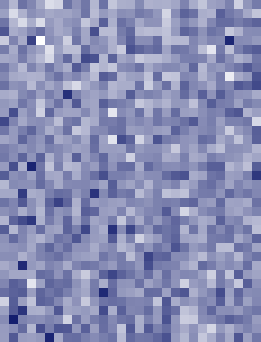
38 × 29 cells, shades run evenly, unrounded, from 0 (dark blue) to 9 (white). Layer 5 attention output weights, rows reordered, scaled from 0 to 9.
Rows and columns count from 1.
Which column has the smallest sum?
25
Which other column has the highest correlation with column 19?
2
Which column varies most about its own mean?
13
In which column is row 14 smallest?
1
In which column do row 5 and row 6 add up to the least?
15
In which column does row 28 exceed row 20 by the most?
29
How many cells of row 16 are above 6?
3
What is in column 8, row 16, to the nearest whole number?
5
